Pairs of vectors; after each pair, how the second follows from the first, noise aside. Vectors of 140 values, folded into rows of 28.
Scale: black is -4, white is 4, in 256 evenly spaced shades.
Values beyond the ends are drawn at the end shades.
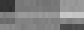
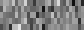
shuffled.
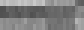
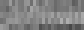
reversed, negated, shrunk.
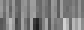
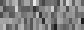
shuffled.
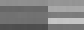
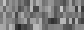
sign-scrambled.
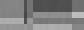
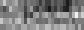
copied.
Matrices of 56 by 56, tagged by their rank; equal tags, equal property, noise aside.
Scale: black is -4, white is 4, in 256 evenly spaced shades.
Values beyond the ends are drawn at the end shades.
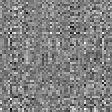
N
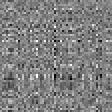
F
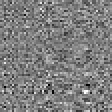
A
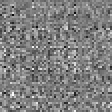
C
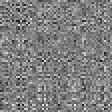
A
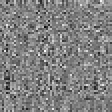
C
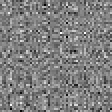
A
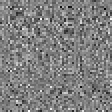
C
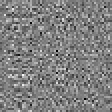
C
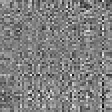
A
